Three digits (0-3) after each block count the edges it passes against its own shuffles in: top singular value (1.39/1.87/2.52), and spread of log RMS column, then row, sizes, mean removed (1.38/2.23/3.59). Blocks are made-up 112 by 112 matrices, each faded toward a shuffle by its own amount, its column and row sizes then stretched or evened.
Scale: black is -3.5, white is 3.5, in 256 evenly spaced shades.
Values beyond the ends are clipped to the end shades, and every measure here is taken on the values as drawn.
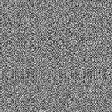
3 1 1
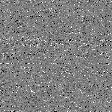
1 0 2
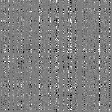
2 3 2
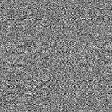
3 0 2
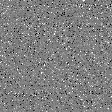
1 0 1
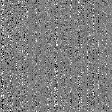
0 3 0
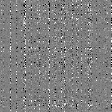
2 3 2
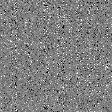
1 2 0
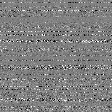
1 0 3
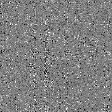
0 2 1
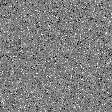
0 0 0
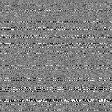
3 0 3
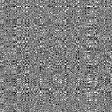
3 2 2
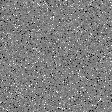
0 0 0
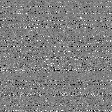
0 0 3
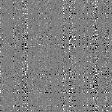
1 3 2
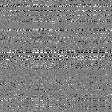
3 0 3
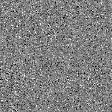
1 1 1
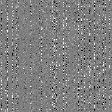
1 3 1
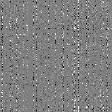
2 3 1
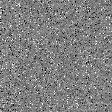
0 1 0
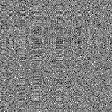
3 0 1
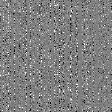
0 3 0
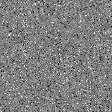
1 1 0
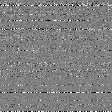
2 0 3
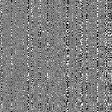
3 3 0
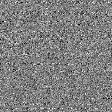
1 0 2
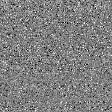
0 0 2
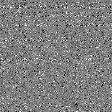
0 1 2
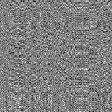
3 1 1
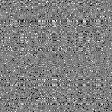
3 0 2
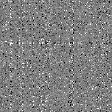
2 2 1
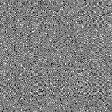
3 0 1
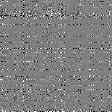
1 2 3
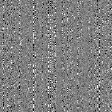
2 3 0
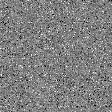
1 0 1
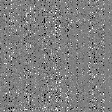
0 3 1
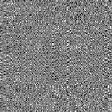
3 2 0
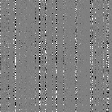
3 3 1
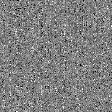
1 2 0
